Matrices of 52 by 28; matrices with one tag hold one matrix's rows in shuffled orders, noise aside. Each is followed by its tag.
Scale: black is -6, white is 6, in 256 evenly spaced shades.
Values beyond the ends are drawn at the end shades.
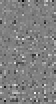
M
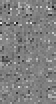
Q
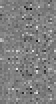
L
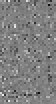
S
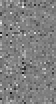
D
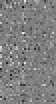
D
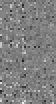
D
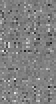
S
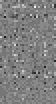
M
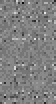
M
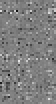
Q
